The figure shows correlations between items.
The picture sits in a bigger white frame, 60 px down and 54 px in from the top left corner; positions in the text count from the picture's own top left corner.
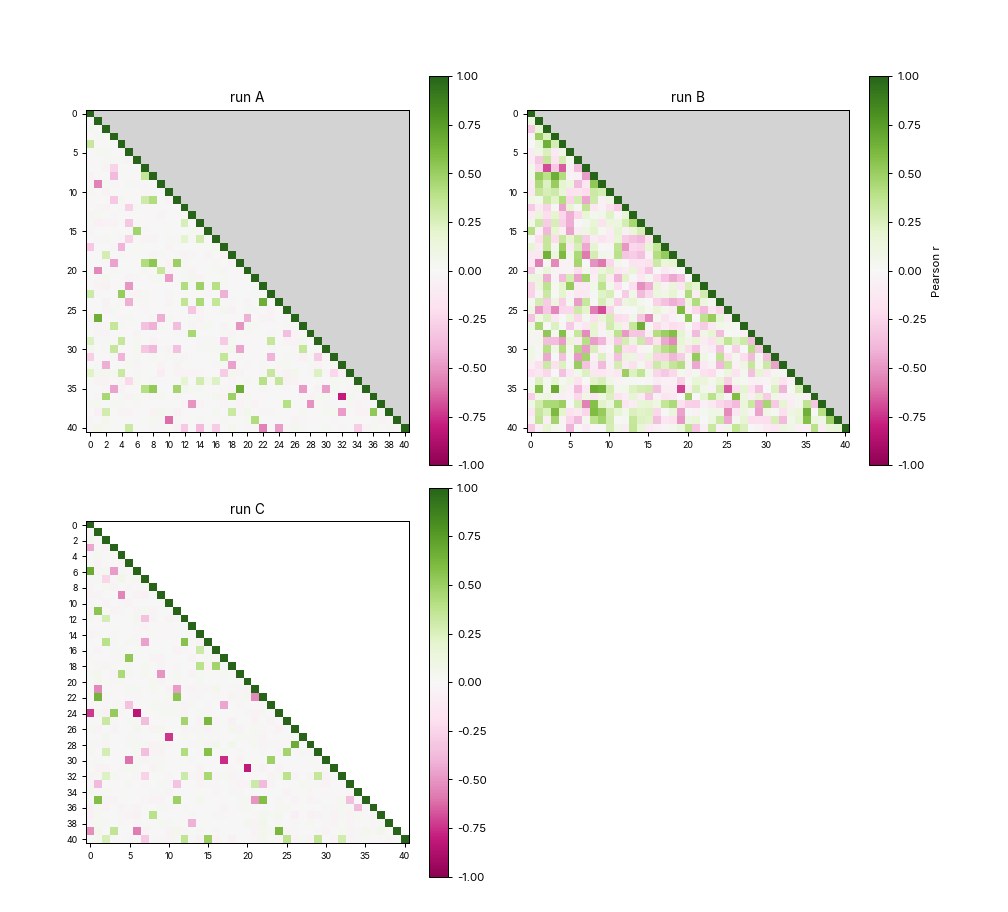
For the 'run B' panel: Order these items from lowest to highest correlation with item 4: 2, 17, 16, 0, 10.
0, 10, 16, 17, 2
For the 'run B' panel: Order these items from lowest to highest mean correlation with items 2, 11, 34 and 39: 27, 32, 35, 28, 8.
32, 27, 28, 35, 8
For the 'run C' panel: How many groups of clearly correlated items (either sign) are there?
12
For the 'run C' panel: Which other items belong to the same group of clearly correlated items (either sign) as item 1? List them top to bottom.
11, 21, 22, 33, 35
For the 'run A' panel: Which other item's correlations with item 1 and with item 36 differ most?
32
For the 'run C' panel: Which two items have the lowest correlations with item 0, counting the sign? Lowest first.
24, 39
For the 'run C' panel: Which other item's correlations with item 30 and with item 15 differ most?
17
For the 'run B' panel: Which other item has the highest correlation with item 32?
6
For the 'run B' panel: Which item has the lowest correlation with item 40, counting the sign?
5
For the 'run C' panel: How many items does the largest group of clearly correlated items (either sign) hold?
8
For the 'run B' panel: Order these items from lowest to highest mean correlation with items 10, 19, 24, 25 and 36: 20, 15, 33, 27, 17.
15, 17, 33, 27, 20
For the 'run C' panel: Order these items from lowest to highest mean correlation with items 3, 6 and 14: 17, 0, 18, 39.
39, 17, 0, 18
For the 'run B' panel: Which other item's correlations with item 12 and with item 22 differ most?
14
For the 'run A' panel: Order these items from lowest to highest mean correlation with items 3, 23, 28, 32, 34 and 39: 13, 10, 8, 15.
10, 8, 15, 13
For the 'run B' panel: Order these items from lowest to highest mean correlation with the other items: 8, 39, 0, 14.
0, 14, 39, 8
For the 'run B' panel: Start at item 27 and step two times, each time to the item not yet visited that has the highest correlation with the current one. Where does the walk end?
13
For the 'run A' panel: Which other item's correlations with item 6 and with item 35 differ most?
19
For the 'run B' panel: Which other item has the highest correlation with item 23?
26
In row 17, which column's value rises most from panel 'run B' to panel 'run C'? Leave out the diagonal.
5
